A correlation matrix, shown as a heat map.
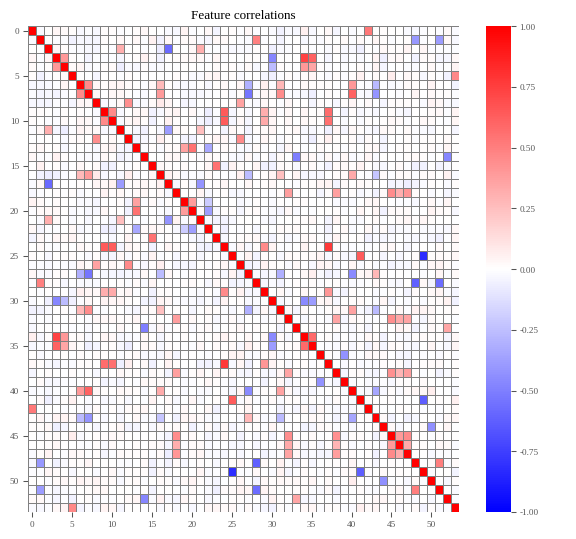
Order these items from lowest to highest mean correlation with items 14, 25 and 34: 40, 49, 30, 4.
49, 30, 40, 4
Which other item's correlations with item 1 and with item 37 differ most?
24
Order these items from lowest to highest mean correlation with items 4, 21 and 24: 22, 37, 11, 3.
22, 11, 3, 37
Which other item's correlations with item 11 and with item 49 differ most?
25
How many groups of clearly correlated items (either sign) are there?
15
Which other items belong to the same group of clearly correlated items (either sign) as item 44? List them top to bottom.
50
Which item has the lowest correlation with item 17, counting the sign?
2
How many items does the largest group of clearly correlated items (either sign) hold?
7
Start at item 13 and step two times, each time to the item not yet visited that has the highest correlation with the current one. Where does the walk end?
19
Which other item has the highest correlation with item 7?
40
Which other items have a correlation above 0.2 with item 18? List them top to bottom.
32, 38, 45, 46, 47
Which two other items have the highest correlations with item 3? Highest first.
34, 35
